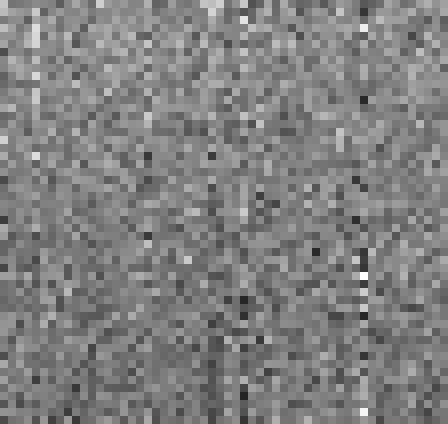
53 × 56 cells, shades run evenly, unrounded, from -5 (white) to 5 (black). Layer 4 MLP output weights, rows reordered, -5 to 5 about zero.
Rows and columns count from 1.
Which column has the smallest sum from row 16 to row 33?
56
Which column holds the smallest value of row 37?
46
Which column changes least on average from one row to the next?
21
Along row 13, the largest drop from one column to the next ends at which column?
47
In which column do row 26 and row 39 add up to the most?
35
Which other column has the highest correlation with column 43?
27
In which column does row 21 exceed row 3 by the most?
31
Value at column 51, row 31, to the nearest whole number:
-2
